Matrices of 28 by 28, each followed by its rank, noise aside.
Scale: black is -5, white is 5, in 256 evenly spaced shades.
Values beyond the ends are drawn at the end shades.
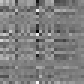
two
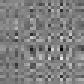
two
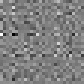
four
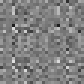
three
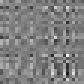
two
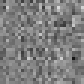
four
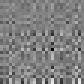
two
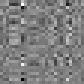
three
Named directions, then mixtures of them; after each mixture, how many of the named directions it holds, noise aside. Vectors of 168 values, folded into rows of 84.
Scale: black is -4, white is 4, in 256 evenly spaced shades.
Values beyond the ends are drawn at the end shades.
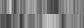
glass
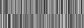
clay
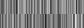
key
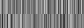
one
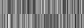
three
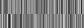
one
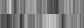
one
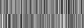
one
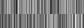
two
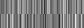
two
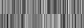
three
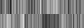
two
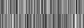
one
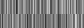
one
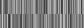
one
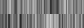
three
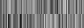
three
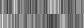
three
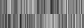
three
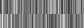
three
